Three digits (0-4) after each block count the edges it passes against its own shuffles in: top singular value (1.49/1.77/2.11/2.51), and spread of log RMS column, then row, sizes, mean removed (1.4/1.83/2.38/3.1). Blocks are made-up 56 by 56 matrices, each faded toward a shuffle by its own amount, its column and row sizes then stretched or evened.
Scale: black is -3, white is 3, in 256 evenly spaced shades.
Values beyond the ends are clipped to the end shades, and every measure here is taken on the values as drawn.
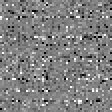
0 1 3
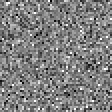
1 0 0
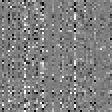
3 4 2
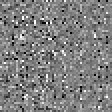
0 3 3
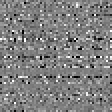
0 1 4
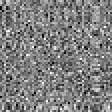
3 0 1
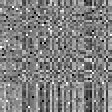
4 2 0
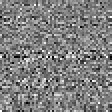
2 0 3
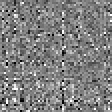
2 3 2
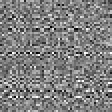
4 0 3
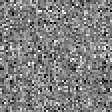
1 2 1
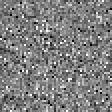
0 0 0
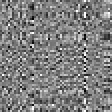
3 3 1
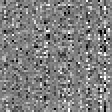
2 4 0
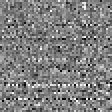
3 1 3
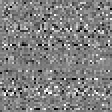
2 0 4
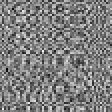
4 1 2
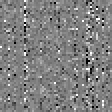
0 4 0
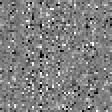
0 3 0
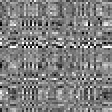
4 2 4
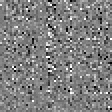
1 3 1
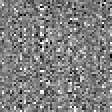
2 3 1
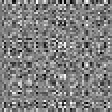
4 4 3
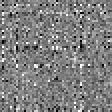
2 3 2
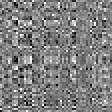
4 3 2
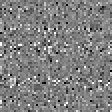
1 2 2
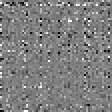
0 3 3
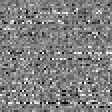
1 0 4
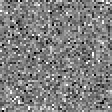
0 0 0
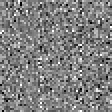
1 2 0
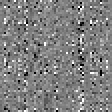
1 4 2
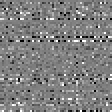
3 1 4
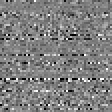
2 0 4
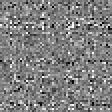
1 2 3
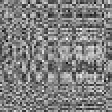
4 2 2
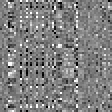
4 4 2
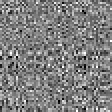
3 2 2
